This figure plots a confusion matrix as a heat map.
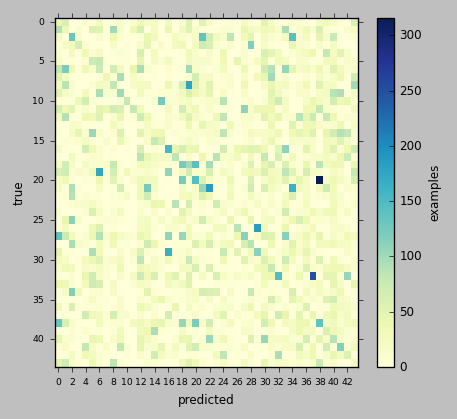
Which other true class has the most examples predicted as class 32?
42
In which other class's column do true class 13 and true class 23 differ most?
17
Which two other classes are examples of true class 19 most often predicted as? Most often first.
6, 16
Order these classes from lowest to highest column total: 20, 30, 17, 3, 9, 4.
3, 17, 4, 9, 20, 30
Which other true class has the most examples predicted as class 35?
12
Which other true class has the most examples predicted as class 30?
40
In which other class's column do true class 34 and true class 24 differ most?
2
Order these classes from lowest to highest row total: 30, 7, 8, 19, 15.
15, 7, 30, 8, 19
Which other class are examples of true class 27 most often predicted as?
0
